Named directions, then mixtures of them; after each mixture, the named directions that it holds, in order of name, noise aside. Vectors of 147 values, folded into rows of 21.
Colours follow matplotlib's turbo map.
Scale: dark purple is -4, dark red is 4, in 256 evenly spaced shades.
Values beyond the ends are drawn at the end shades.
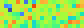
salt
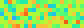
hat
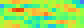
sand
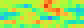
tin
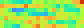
sand.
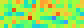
hat, salt, tin.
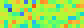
salt.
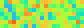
hat, salt, tin.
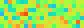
hat.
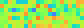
hat, sand.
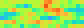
tin.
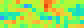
tin.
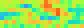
tin.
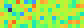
salt.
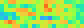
hat, sand, tin.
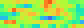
sand, tin.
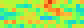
tin.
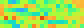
hat, sand, tin.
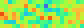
hat, tin.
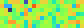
hat, salt.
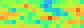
tin.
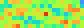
hat, sand, tin.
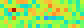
hat, sand, tin.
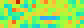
salt, sand, tin.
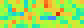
salt, tin.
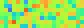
hat, salt, tin.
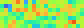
salt, sand.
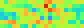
hat, tin.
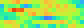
sand, tin.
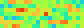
hat, sand.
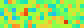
hat.
